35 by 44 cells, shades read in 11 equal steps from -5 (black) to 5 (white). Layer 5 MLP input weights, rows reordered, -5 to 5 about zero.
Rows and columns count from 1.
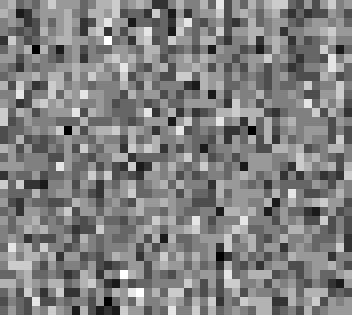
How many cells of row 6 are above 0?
11
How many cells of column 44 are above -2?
23
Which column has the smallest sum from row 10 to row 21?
25
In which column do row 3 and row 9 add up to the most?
24
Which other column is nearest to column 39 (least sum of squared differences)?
40
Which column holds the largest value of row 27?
29
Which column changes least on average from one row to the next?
38
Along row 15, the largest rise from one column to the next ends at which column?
10
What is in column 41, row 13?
-2
